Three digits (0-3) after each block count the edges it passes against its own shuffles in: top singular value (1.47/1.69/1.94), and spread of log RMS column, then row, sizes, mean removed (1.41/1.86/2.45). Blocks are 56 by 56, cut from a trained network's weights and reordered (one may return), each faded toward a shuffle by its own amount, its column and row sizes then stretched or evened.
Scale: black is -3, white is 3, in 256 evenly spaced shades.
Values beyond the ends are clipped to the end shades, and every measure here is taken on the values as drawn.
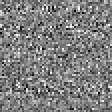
1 0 2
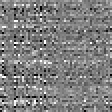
3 3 2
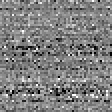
2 1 3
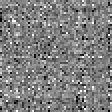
0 3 0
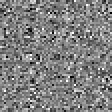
2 1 2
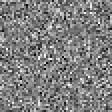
0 1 0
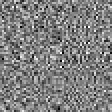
3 1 2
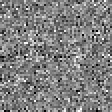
0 1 2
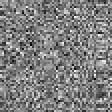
3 1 0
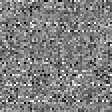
0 0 3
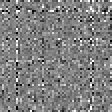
3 3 3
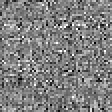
1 0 2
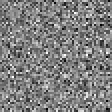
2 2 0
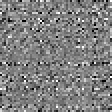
1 2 3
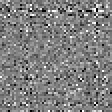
2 2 3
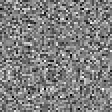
2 0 1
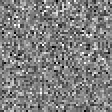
0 1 2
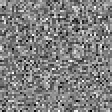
1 0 1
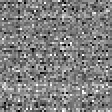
1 2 1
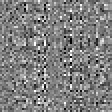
3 3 1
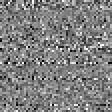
0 0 3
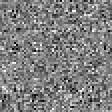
1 1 2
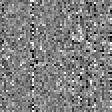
1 3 1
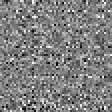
1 2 3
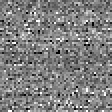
1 0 2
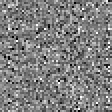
0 2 0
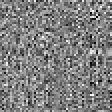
3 2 0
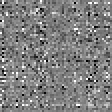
0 3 2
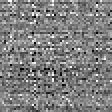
2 2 2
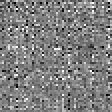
2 3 3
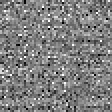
0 2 1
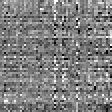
3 3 0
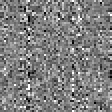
2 3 1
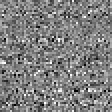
2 0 3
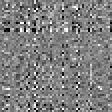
3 3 3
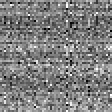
2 2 0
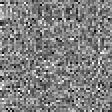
2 1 1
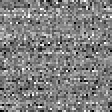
1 1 2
